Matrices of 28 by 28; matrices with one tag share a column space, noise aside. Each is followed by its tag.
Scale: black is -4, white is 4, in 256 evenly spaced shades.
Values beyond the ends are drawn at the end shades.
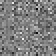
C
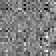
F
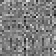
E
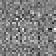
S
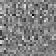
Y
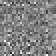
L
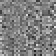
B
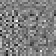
B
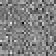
L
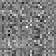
B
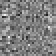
Y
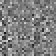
S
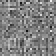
E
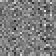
C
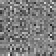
C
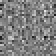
Y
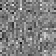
F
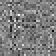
B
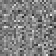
B
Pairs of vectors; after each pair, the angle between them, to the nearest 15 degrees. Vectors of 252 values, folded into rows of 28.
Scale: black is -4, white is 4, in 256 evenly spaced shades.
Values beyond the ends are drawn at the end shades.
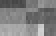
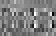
105 degrees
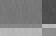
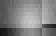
120 degrees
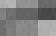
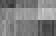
165 degrees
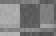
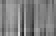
60 degrees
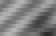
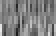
105 degrees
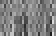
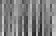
60 degrees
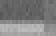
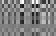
90 degrees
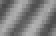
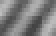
165 degrees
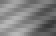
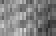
30 degrees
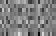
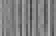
75 degrees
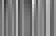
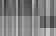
45 degrees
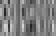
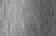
75 degrees
